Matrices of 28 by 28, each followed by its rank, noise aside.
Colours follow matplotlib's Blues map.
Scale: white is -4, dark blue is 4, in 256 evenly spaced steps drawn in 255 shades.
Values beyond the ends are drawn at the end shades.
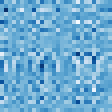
three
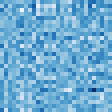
four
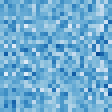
six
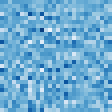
four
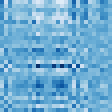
two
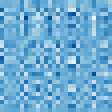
two
